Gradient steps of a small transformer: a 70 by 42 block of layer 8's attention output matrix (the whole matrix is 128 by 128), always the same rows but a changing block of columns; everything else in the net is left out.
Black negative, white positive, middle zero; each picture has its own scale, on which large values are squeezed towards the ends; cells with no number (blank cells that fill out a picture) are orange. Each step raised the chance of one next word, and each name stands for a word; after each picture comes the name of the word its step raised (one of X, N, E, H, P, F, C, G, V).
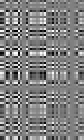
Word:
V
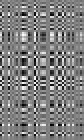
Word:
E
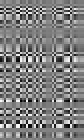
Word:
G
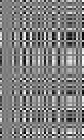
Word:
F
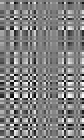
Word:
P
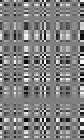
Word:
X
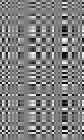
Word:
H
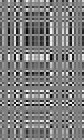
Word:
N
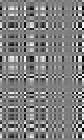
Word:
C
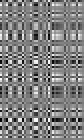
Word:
X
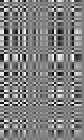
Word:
N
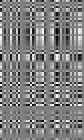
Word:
N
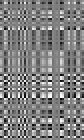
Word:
P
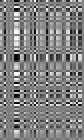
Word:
N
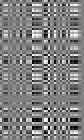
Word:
X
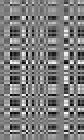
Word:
H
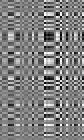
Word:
E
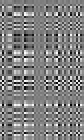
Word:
E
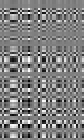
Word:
G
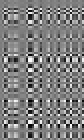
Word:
G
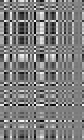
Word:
N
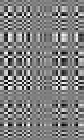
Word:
E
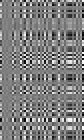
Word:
X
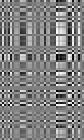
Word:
N
